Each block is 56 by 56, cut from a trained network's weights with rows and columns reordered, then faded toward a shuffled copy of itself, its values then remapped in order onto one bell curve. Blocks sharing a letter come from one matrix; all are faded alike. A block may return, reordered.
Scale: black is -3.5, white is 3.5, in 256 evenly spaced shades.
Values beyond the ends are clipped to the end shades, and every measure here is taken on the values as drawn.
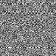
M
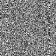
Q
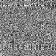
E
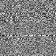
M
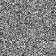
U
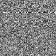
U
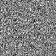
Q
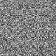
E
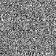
U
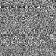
E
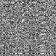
E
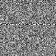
U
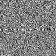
U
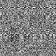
E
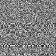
M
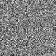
Q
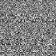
E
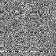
M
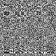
E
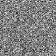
U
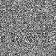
U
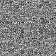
U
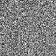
Q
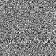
U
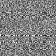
M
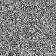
U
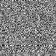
U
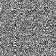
Q
